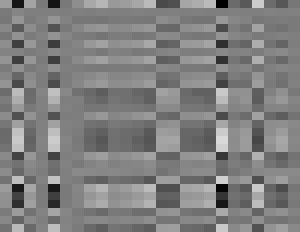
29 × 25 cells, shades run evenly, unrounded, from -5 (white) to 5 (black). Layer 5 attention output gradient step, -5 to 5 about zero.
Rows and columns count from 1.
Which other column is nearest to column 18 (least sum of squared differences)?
13
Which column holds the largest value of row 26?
19
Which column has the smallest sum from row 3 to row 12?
22
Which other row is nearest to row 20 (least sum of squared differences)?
25
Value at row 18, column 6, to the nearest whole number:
0
